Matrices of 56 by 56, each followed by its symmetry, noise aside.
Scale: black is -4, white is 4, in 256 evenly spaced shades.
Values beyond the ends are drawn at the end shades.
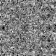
mirrored top to bottom.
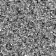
symmetric across the other diagonal.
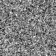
antisymmetric.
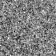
symmetric across the other diagonal.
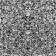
mirrored left to right.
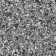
no symmetry.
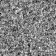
no symmetry.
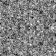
mirrored top to bottom.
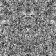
mirrored left to right.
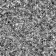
symmetric across the other diagonal.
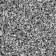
symmetric across the other diagonal.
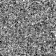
no symmetry.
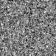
no symmetry.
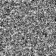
no symmetry.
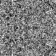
mirrored top to bottom.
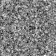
mirrored top to bottom.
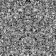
mirrored left to right.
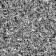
no symmetry.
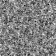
no symmetry.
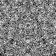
mirrored left to right.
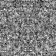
mirrored left to right.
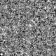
symmetric across the other diagonal.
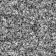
mirrored top to bottom.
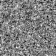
antisymmetric.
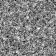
symmetric across the other diagonal.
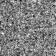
no symmetry.
